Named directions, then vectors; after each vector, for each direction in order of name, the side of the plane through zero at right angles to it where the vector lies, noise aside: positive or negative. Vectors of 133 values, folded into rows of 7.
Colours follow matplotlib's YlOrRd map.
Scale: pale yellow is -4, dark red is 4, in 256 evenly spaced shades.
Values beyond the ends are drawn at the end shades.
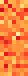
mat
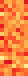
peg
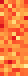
negative, positive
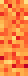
positive, negative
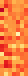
positive, positive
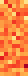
positive, negative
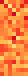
negative, positive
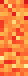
negative, positive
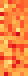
negative, negative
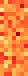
negative, negative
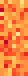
positive, positive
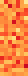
positive, negative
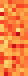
negative, negative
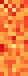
negative, positive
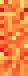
positive, positive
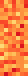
negative, positive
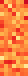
negative, positive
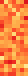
negative, positive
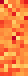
negative, positive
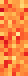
positive, positive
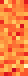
negative, positive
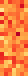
negative, negative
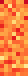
negative, positive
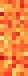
negative, negative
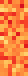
negative, negative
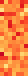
negative, negative
